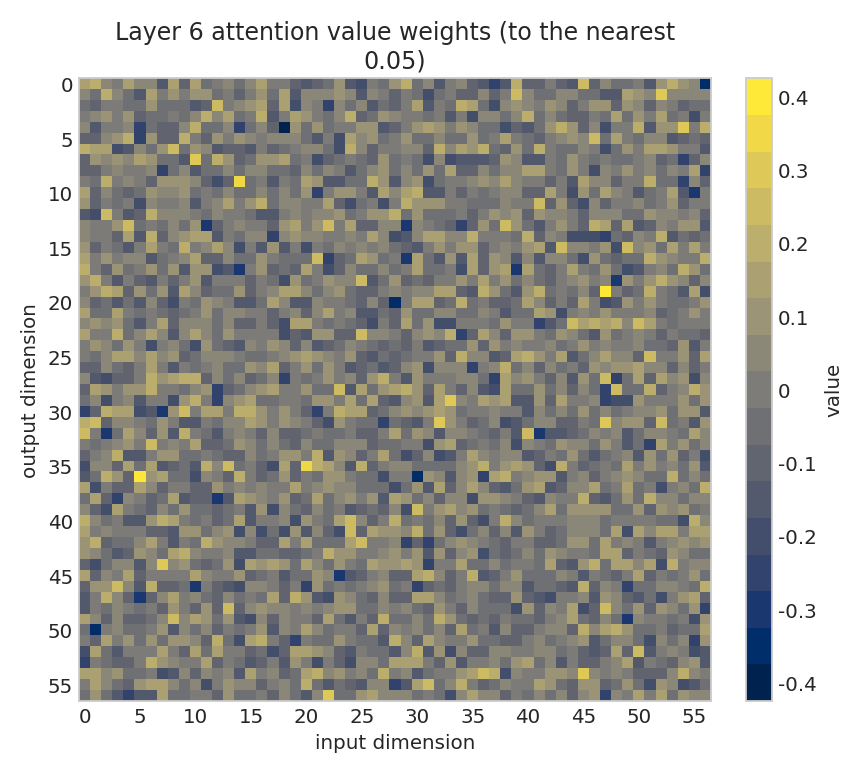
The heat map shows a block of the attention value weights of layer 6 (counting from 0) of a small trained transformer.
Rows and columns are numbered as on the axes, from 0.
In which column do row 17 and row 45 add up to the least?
23
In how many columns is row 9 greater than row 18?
28
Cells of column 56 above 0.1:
7
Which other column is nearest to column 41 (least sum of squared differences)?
32
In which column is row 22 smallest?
41
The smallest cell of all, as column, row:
18, 4
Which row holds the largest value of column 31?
55
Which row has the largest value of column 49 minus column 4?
15
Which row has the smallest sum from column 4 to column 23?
46
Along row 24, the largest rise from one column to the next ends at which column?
11
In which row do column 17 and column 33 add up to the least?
52
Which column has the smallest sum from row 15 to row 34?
39
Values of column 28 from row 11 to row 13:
0 0.2 0.05
